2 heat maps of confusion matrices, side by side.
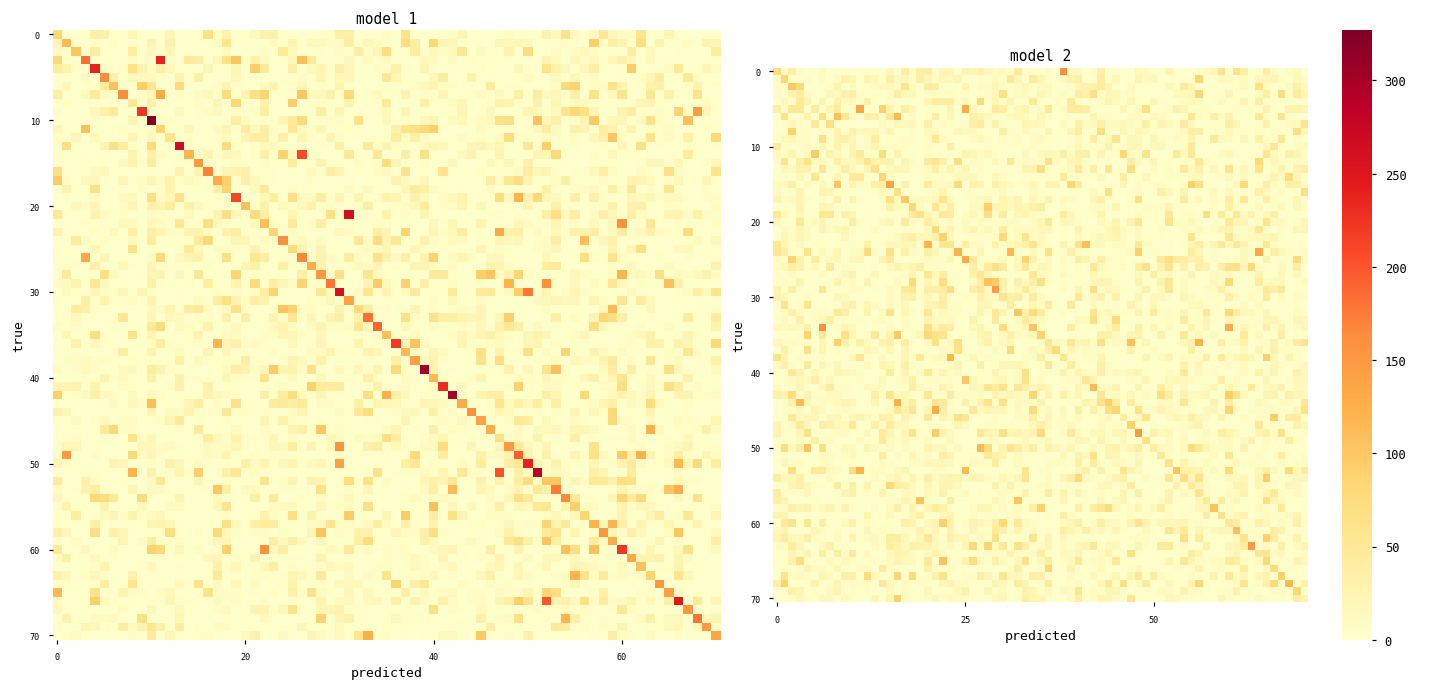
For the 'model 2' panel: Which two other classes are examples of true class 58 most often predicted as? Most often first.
35, 44
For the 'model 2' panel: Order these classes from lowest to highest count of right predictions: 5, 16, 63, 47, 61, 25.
5, 16, 47, 61, 25, 63
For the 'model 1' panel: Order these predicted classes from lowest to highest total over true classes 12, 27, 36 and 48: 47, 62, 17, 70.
62, 47, 17, 70
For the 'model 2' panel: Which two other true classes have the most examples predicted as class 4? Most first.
50, 35
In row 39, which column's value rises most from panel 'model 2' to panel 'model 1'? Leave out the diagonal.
53
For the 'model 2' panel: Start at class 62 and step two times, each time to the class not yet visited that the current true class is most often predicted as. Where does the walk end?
22
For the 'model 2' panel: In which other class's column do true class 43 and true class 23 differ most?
41
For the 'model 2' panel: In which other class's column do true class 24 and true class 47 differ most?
31
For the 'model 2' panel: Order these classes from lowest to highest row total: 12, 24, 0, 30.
30, 0, 12, 24
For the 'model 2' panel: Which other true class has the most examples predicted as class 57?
19
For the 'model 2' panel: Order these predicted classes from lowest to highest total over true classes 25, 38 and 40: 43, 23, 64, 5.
64, 5, 43, 23
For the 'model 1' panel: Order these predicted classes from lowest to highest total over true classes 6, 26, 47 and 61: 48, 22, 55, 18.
48, 22, 18, 55
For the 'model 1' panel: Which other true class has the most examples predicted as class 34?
29
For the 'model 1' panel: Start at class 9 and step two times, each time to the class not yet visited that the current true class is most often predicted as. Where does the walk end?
54
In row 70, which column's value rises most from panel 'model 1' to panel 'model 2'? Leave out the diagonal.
16
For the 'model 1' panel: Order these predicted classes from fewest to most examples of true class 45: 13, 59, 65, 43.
65, 43, 13, 59
